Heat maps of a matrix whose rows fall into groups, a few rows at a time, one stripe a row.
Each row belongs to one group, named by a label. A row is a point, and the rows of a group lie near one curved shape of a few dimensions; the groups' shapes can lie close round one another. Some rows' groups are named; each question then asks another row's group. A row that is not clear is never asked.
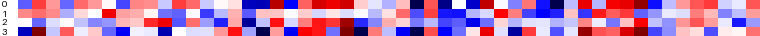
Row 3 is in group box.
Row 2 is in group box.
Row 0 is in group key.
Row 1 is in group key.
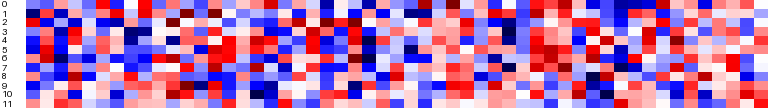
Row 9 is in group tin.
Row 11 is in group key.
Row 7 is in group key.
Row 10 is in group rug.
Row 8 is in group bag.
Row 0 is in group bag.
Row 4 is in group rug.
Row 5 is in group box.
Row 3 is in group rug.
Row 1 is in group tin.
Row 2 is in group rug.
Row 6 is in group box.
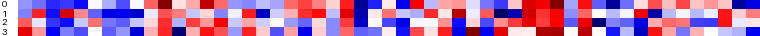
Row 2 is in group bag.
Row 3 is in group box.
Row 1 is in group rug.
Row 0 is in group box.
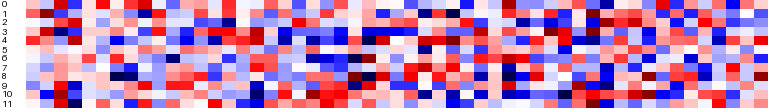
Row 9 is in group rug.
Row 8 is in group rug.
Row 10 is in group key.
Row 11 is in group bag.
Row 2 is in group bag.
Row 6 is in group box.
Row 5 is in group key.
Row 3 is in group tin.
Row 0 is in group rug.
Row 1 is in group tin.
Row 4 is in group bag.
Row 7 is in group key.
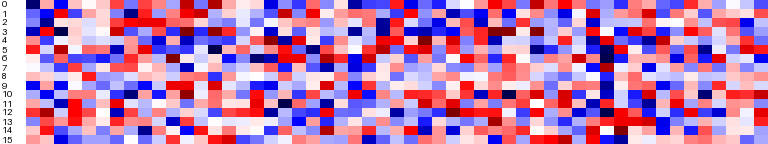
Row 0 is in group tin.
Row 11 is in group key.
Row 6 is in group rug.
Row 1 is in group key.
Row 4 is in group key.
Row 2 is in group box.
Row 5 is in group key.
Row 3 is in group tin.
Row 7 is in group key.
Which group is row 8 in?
key
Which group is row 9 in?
rug
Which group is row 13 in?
box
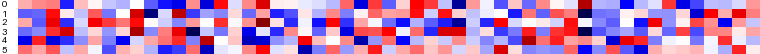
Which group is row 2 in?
rug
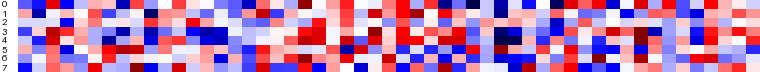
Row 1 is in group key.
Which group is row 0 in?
key
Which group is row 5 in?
rug
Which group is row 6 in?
key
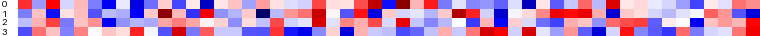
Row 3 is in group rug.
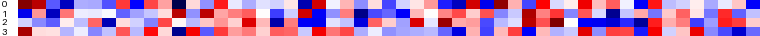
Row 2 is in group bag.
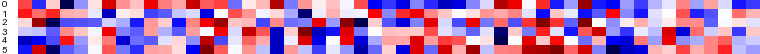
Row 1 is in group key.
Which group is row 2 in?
box
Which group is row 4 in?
key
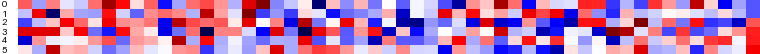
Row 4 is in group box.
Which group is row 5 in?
key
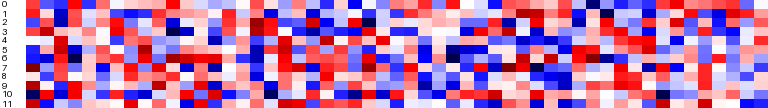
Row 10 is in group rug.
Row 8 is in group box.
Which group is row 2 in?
rug
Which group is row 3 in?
box
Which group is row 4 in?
key
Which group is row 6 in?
bag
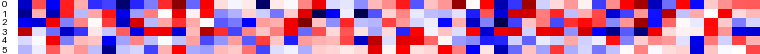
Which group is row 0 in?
rug
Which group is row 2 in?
key
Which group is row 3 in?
box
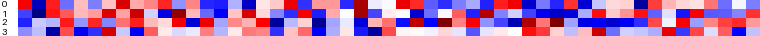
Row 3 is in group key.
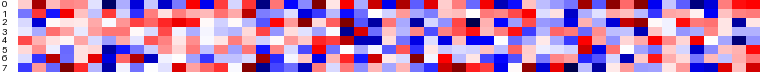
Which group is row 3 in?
box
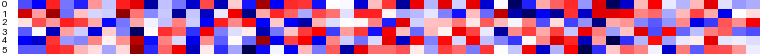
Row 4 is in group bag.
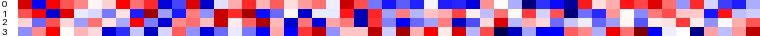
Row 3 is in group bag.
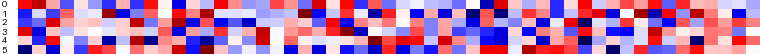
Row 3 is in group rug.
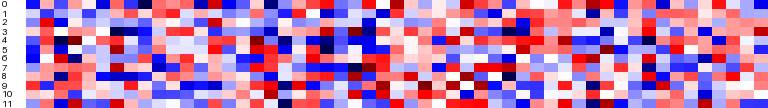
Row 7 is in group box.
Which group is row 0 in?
rug
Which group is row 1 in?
bag
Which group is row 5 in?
key
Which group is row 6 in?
bag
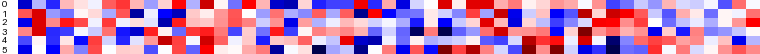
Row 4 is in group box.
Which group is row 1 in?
box
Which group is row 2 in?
box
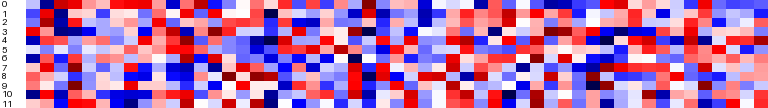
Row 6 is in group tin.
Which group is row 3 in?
box
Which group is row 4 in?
rug
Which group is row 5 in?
box
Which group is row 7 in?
bag
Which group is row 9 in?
bag
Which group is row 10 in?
rug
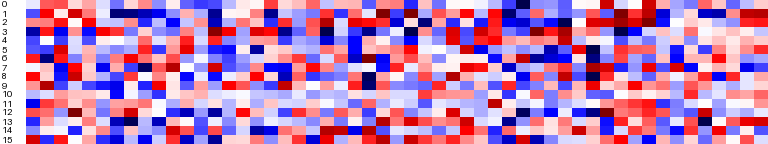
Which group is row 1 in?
bag
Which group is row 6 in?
box
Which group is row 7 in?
rug
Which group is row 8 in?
bag
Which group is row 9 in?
box
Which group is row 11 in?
box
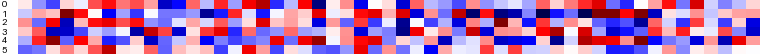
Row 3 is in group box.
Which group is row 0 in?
rug
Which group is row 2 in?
rug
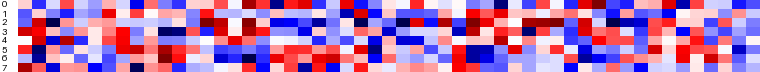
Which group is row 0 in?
rug
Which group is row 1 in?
rug
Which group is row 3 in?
box
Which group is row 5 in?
box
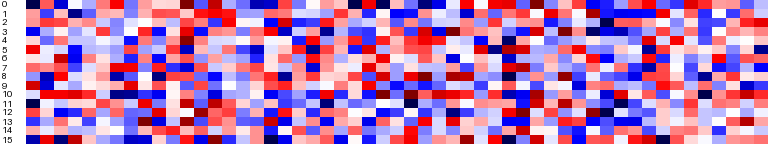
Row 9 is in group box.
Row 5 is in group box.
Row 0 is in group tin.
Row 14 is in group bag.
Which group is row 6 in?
bag
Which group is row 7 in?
box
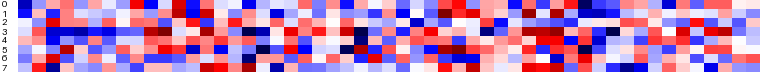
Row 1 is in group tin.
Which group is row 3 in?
box
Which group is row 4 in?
bag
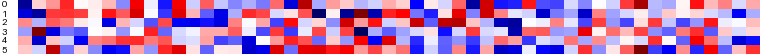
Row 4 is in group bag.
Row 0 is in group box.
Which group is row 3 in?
box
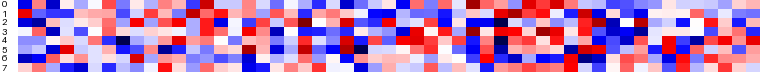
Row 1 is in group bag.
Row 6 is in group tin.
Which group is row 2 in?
key
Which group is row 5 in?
rug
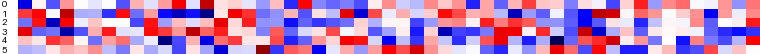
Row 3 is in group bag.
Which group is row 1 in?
bag
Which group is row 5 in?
key
